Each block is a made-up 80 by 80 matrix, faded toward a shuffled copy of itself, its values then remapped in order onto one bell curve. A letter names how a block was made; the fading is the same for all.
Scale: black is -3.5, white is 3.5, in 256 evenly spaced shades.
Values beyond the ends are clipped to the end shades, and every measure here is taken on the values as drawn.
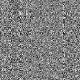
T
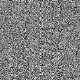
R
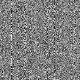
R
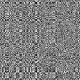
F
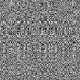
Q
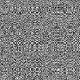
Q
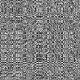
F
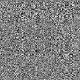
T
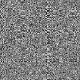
T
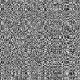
Q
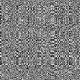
F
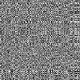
Q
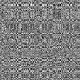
F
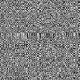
Q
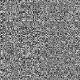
T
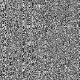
R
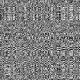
Q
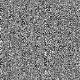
R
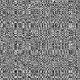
F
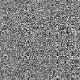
T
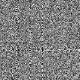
R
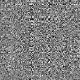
T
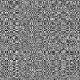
F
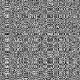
F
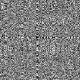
T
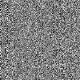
R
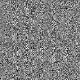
R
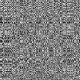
Q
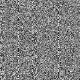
R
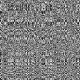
Q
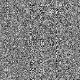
R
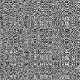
Q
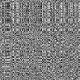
F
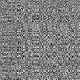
Q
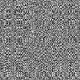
Q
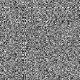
T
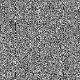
R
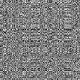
Q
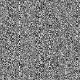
R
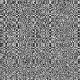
F
